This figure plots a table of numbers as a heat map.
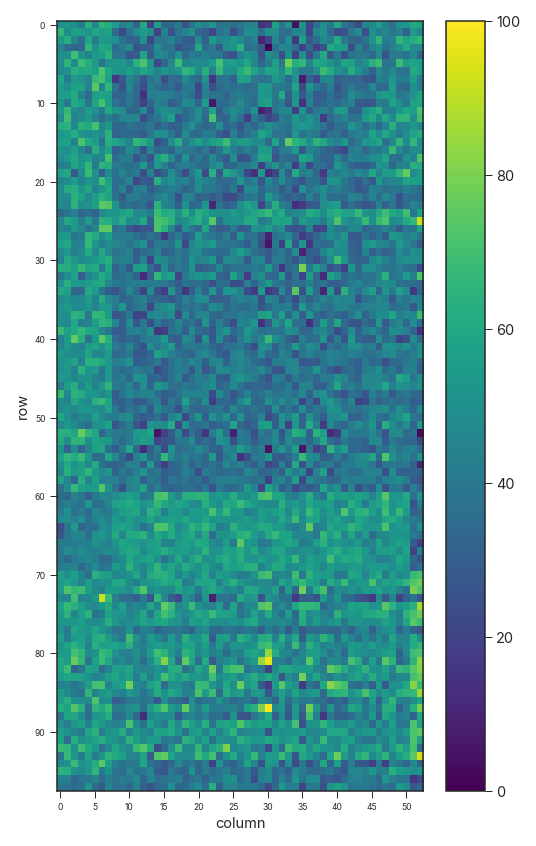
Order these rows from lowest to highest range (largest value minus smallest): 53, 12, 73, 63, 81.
63, 53, 12, 81, 73
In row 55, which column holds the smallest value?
26
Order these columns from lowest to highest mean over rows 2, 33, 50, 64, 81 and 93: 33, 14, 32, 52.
33, 32, 14, 52
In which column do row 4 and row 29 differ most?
35
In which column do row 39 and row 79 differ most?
52
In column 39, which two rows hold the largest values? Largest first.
84, 82
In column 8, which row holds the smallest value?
7
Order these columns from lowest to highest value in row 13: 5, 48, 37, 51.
37, 51, 48, 5
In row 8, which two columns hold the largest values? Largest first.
5, 7
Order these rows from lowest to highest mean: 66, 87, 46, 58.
58, 46, 66, 87
